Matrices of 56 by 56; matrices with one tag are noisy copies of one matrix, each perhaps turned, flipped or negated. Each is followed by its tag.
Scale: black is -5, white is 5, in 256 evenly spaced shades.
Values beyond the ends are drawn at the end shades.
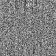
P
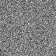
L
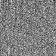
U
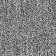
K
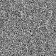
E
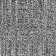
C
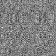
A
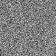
L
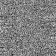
K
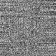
C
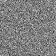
L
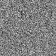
E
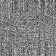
C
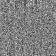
P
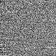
U
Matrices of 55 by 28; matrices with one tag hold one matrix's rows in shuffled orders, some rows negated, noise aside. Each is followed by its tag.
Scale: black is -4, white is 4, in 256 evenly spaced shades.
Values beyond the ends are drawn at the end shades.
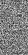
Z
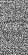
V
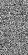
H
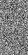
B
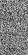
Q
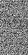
Z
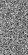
B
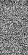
V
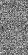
H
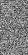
H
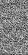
V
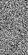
B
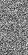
Q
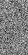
B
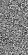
B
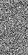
B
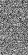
Z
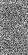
V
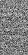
V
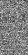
H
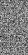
H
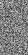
B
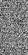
H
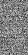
V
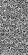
H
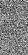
H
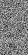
Q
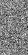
Q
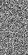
B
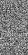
H
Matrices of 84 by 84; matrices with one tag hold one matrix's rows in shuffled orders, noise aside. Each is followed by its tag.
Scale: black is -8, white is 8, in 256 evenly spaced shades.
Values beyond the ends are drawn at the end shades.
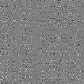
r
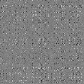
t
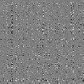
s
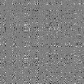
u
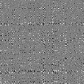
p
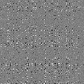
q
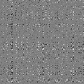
s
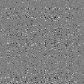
q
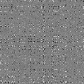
p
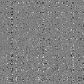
s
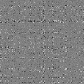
p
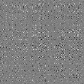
t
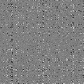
s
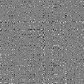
p
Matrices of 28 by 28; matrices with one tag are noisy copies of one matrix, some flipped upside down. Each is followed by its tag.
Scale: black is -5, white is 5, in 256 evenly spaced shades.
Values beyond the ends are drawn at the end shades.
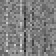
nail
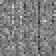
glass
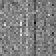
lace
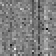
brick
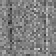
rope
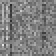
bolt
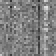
brick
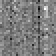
brick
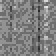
brick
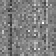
rope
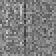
nail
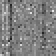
bolt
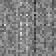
lace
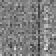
brick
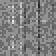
glass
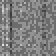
bolt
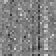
brick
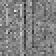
nail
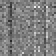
rope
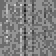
nail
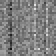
rope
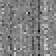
brick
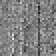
glass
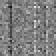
rope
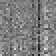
brick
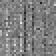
nail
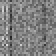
bolt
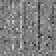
glass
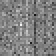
lace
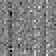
rope
